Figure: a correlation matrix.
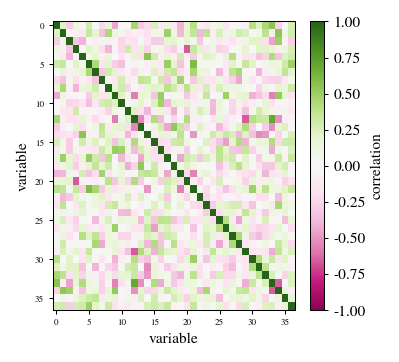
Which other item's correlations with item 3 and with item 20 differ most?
8
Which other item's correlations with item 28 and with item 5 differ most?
36
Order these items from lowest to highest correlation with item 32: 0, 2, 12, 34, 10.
2, 34, 10, 12, 0
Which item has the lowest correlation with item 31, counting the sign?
14
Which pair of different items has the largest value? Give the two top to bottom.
12, 33
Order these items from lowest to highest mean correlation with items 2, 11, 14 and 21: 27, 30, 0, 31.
27, 0, 31, 30
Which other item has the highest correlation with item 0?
33
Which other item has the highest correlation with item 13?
18
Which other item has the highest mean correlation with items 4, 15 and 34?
23
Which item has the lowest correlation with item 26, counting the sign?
15
